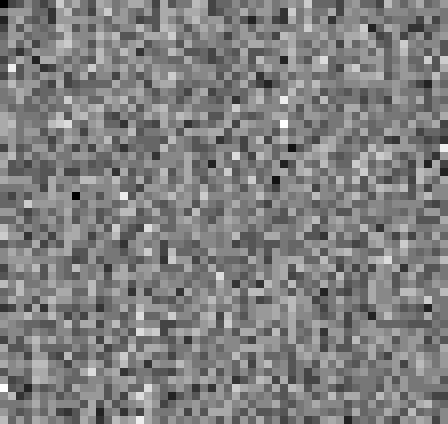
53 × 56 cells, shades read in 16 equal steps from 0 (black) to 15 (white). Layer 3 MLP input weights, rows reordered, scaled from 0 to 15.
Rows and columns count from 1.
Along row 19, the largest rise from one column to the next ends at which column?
56
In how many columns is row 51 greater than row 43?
27
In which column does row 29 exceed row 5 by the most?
51
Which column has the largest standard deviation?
1
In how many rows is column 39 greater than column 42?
24
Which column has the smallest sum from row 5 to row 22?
54
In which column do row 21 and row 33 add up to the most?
41
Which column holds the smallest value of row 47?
16
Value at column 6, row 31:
4
